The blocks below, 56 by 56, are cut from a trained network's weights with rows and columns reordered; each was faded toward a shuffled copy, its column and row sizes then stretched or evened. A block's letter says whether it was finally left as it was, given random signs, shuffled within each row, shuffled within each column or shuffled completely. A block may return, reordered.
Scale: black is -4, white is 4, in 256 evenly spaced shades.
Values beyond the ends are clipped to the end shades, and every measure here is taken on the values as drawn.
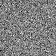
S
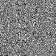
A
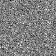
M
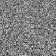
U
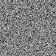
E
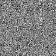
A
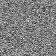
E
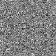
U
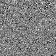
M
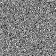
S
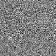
U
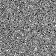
S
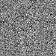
A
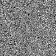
E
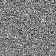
M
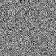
U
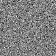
S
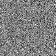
E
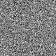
E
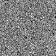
E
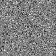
M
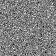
S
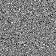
M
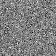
S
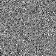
A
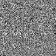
A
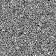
S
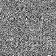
U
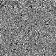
A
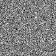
A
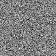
M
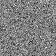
S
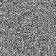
U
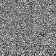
A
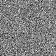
S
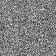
S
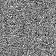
S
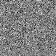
M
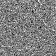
S
